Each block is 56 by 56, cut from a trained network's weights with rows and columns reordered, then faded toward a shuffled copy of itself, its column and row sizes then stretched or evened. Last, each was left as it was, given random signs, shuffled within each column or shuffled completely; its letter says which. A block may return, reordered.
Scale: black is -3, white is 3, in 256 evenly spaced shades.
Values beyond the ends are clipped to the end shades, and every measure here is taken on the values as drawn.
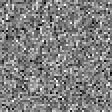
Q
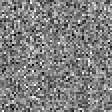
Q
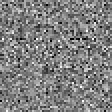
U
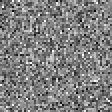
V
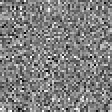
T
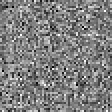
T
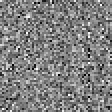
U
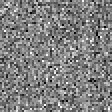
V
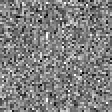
Q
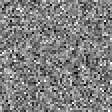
V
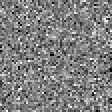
Q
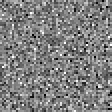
V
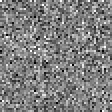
U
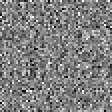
T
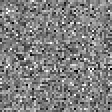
U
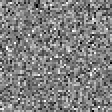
Q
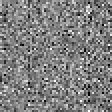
T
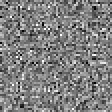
T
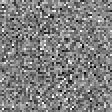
Q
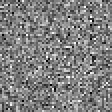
U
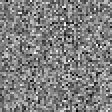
Q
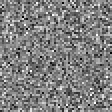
V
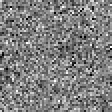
Q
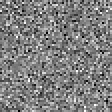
V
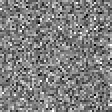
Q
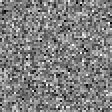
V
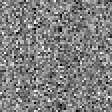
Q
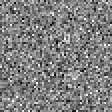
V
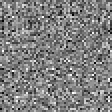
T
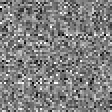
T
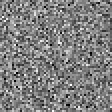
V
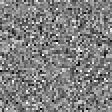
U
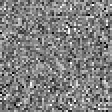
U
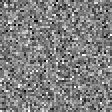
V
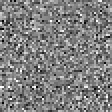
U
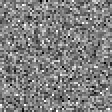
V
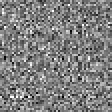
T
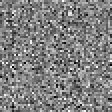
U
